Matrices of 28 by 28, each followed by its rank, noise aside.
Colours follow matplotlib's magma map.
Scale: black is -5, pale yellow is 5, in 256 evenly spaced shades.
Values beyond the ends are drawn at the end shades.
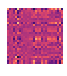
two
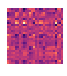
two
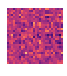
four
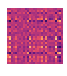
one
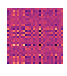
one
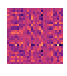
three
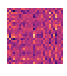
three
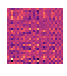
two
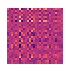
two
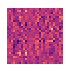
four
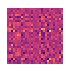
three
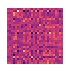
three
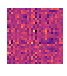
four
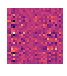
two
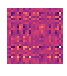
two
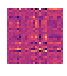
two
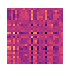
one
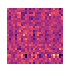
four
